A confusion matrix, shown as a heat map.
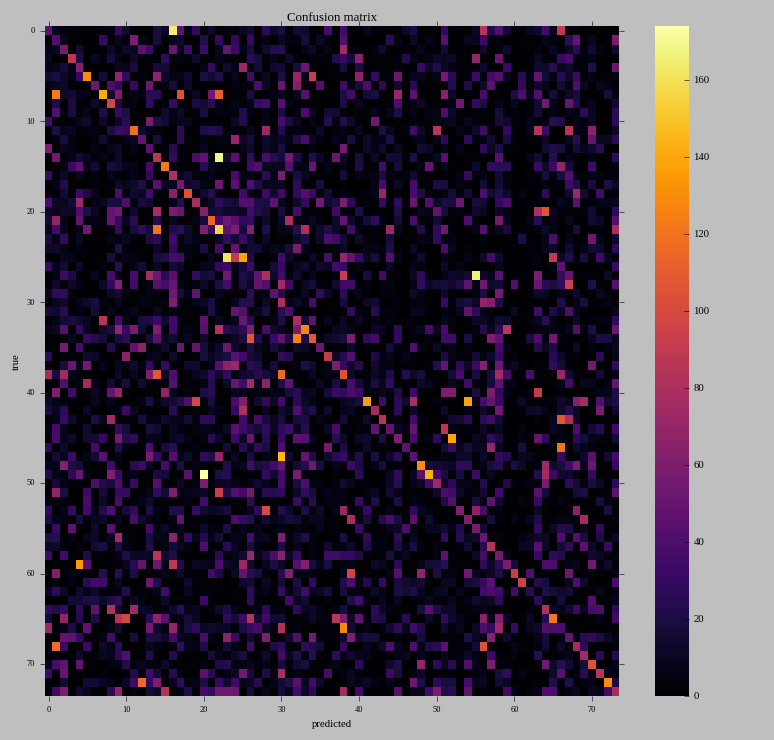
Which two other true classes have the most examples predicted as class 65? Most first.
25, 34
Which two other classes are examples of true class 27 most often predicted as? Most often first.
55, 38
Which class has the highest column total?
30
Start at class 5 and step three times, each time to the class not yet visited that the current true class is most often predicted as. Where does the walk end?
7
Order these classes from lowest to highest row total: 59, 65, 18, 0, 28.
0, 18, 59, 28, 65
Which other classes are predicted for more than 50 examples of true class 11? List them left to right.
28, 50, 63, 67, 70
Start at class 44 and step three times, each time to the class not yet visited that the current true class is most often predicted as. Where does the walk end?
14
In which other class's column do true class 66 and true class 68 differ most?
1
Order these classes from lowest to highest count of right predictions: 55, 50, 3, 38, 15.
55, 50, 3, 38, 15
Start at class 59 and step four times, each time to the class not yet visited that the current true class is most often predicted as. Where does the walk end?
70
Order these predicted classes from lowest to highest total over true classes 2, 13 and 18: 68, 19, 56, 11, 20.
19, 11, 20, 56, 68
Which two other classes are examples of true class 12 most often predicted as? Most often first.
24, 70
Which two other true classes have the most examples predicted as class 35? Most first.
19, 6
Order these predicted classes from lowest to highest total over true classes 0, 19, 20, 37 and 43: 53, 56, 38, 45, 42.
42, 45, 53, 38, 56
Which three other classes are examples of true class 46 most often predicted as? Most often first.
66, 57, 36
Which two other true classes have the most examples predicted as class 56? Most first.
68, 0
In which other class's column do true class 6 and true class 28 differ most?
67
